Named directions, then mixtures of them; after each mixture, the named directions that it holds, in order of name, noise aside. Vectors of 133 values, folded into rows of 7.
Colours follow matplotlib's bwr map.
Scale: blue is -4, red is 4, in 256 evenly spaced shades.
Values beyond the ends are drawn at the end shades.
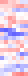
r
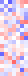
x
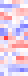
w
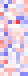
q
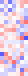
x.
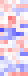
r.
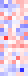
w, x.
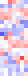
w, x.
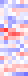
r.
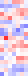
w.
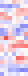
w.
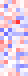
q, r.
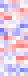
w.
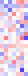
w, x.
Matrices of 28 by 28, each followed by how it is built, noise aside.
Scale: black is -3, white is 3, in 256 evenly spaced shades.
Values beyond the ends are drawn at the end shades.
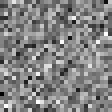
Hankel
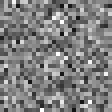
repeating rows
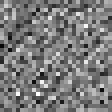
Hankel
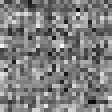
blocks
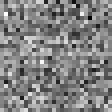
blocks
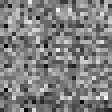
blocks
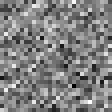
Hankel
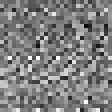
repeating columns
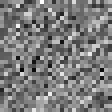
Hankel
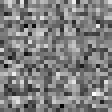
blocks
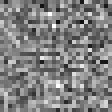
blocks
